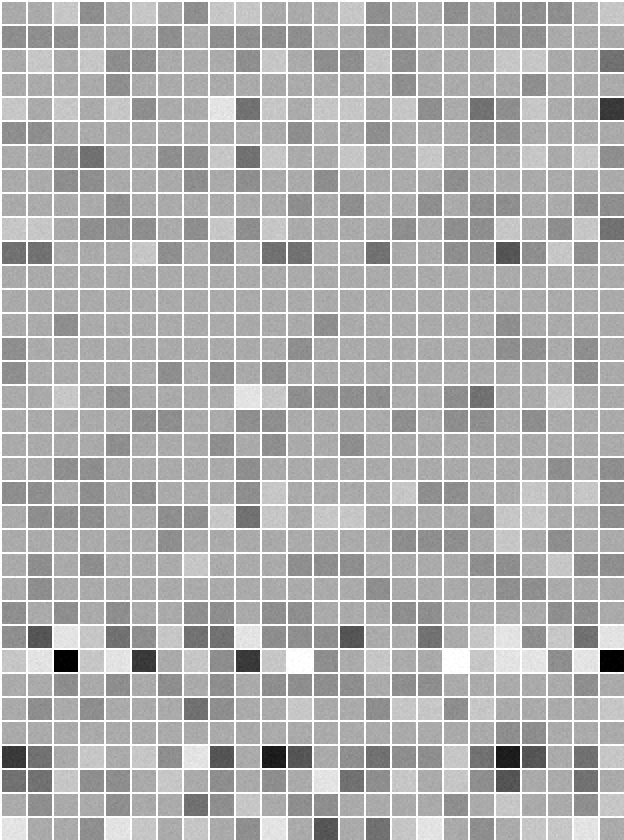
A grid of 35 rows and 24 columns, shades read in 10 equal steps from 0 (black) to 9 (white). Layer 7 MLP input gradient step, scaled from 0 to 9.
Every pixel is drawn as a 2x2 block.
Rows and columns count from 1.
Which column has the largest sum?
22
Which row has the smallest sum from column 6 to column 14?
32
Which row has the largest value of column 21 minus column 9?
28
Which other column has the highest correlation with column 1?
11
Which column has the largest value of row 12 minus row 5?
24
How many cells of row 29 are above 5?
13
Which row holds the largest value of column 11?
35
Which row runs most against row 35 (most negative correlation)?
26
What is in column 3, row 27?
8
